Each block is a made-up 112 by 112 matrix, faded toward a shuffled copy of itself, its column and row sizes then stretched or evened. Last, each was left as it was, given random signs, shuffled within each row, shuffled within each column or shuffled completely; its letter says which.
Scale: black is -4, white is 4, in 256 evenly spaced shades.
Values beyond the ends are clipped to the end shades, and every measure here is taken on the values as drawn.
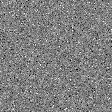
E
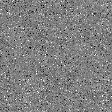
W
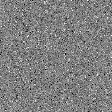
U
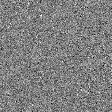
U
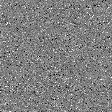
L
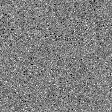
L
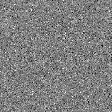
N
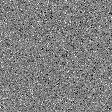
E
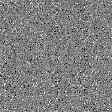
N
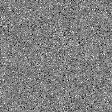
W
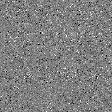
N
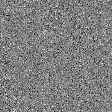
U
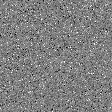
E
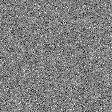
L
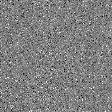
N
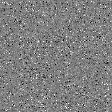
N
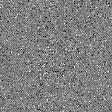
W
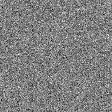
U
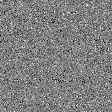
L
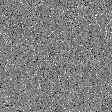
E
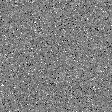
E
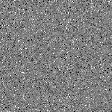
N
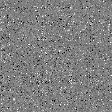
W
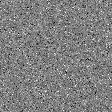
E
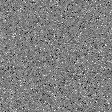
E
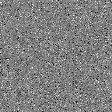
U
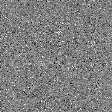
W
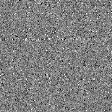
N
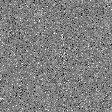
U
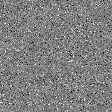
L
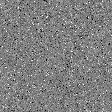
E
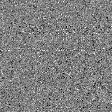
N
